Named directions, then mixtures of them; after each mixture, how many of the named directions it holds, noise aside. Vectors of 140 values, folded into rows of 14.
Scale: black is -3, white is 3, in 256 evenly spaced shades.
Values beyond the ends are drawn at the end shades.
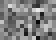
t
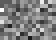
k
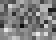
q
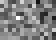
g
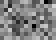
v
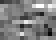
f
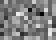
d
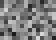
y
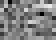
four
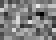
four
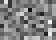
two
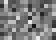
four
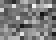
three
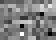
three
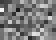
two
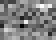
two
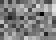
four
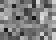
one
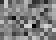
three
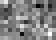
three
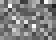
one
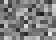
two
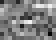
two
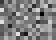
three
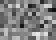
two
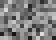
one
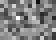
one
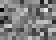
two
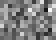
four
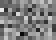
three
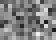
two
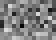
one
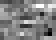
one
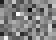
four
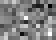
three
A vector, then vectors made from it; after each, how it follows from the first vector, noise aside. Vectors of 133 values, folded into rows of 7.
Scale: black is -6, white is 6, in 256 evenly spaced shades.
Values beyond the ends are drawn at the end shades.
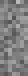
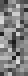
reversed, scaled up.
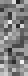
negated, scaled up.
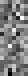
wrapped around, scaled up.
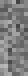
negated.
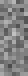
negated.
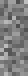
negated.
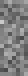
wrapped around.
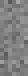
shrunk.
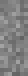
reversed, shrunk.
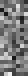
reversed, scaled up.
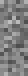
negated.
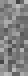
negated.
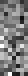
reversed, scaled up.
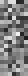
negated, scaled up.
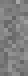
shrunk.
